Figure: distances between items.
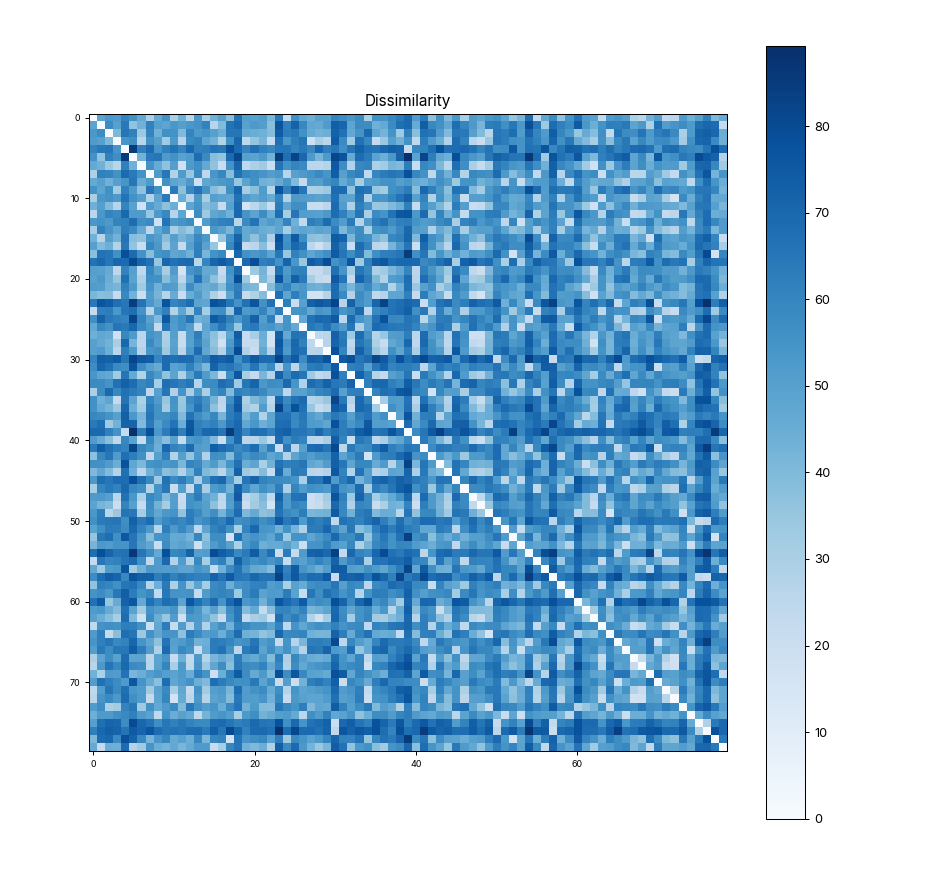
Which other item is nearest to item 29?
20
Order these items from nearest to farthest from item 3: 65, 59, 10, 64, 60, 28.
28, 64, 60, 10, 65, 59
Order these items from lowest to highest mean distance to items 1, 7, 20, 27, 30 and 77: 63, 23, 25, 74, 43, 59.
63, 74, 43, 59, 25, 23
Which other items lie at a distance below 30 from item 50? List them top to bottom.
30, 57, 75, 76
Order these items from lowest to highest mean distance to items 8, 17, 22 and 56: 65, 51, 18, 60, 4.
51, 65, 18, 60, 4
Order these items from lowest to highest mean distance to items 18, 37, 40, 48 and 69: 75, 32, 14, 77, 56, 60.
32, 56, 14, 60, 77, 75
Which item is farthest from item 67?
39
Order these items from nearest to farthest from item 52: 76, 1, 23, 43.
43, 23, 1, 76
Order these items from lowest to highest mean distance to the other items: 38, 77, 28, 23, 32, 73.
28, 32, 73, 77, 38, 23
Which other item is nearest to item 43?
61
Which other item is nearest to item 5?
78
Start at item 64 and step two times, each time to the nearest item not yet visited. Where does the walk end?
73
